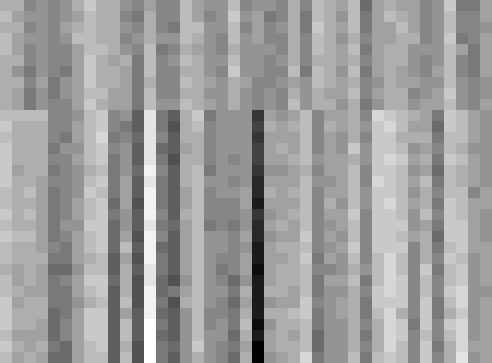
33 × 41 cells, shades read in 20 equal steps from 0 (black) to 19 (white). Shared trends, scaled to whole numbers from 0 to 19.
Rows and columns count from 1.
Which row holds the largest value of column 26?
33
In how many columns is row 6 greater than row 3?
9
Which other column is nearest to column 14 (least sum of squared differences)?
5
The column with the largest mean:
13
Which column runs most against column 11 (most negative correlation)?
35
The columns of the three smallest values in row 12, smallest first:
22, 15, 12
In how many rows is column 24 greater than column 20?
21
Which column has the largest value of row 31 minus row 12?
11
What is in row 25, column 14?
9
